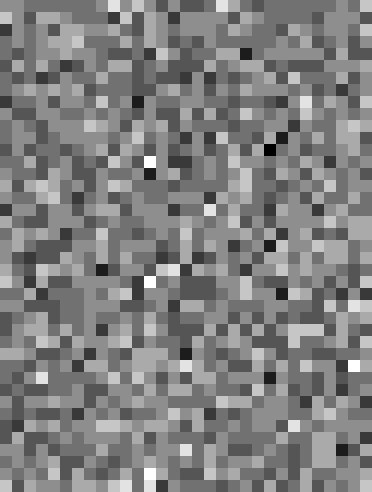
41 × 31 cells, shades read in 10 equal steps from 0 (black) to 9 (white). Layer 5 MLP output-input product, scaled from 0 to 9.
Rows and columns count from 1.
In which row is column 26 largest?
9
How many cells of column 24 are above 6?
2
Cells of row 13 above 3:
21
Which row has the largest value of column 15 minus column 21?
23
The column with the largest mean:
13
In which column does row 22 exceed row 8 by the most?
29
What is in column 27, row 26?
3
